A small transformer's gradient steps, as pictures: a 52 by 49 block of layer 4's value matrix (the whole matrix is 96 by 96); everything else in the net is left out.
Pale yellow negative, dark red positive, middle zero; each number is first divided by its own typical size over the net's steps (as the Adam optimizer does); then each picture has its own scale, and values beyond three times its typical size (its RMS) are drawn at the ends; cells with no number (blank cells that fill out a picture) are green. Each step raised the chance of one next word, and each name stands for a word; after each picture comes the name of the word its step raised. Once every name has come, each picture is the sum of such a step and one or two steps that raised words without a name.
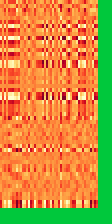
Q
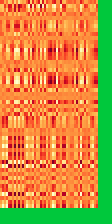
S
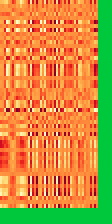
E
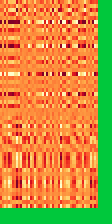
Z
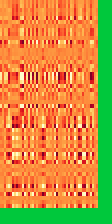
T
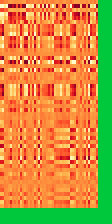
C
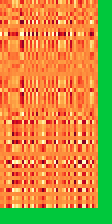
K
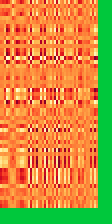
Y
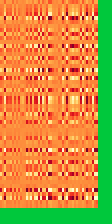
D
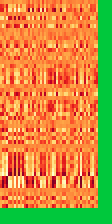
Z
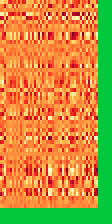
K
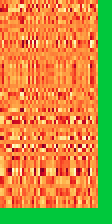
Q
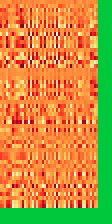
C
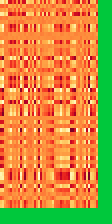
Y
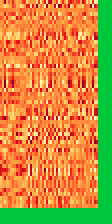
K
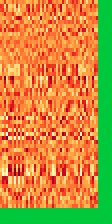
D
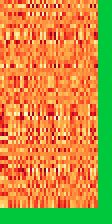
K
